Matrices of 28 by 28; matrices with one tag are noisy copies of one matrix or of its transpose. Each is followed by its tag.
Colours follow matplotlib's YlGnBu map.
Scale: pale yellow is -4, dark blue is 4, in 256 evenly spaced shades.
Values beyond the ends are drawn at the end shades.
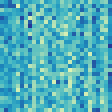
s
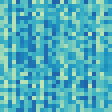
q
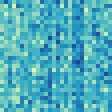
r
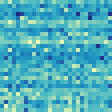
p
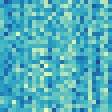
s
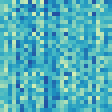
q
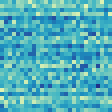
q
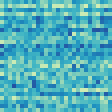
q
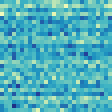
q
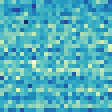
s
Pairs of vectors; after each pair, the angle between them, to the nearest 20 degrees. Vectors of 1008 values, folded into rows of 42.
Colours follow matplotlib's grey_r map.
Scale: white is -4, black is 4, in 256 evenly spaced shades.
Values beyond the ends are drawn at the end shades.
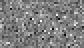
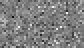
80 degrees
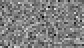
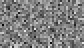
60 degrees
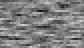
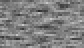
20 degrees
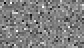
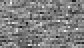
60 degrees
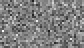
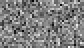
60 degrees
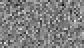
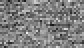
40 degrees
